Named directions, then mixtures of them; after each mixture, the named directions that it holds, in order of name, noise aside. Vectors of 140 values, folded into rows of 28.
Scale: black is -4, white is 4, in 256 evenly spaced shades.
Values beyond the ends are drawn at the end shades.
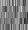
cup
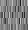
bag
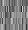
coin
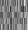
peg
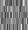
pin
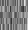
peg.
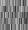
bag, cup.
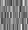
pin.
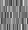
pin.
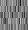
bag.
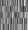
peg.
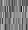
coin.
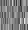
bag, cup.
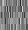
bag, coin.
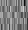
peg.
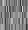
bag, coin.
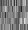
cup.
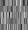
bag, pin.
